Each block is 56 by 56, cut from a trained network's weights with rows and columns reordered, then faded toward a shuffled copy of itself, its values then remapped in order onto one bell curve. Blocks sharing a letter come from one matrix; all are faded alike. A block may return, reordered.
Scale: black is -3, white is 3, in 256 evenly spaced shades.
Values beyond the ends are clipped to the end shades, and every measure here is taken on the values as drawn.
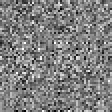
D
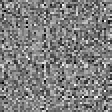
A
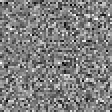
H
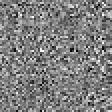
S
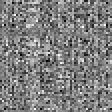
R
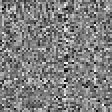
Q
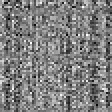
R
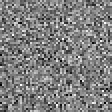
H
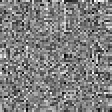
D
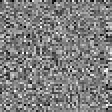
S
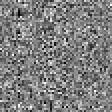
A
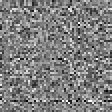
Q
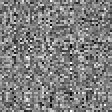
Q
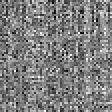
R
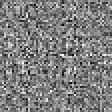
D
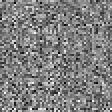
D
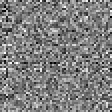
S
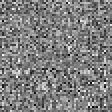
S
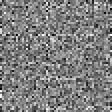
Q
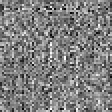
D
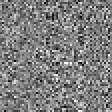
A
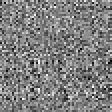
H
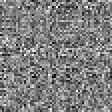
H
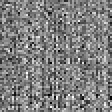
R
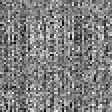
R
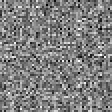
H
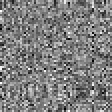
A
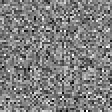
H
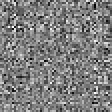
S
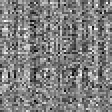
R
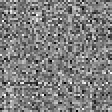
D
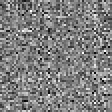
Q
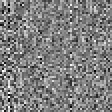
A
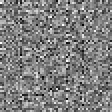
Q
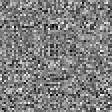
H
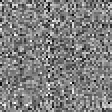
Q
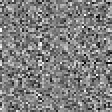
A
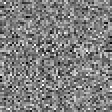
H
